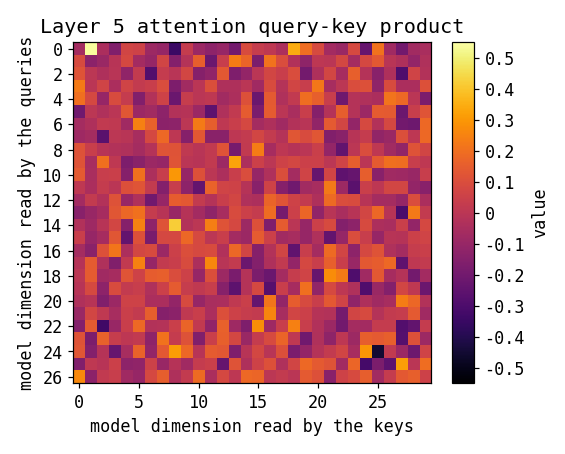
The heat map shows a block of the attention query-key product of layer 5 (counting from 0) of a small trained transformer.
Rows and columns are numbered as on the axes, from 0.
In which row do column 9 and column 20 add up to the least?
10
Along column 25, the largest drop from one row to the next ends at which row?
24
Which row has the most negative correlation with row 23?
25
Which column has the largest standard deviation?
27
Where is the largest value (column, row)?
1, 0
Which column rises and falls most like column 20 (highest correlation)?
23
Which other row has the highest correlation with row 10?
14
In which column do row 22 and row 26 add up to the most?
15
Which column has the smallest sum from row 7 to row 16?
22
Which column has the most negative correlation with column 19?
12
